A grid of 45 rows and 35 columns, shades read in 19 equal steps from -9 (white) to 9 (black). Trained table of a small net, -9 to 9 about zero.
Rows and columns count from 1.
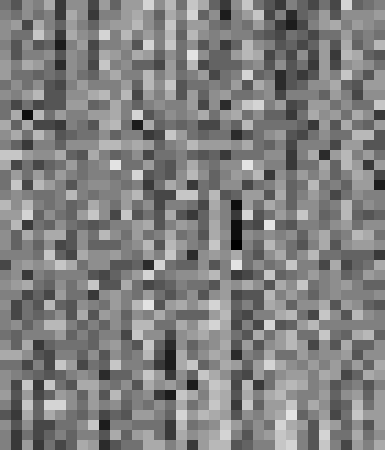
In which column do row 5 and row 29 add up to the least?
23
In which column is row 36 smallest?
14
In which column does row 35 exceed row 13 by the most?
16
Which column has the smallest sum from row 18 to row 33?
20
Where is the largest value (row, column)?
25, 22
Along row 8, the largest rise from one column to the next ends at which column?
24
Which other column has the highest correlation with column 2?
4
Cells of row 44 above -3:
26
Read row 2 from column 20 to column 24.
-1 7 0 -2 -5
